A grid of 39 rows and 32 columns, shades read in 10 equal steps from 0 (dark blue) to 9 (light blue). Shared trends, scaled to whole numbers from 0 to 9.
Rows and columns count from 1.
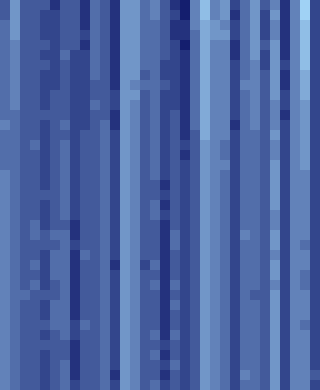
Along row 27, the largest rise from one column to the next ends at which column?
13
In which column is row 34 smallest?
17
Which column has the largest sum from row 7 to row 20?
21
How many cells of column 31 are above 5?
17
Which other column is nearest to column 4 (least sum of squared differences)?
3
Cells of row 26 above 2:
24
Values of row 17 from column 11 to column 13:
4 2 6
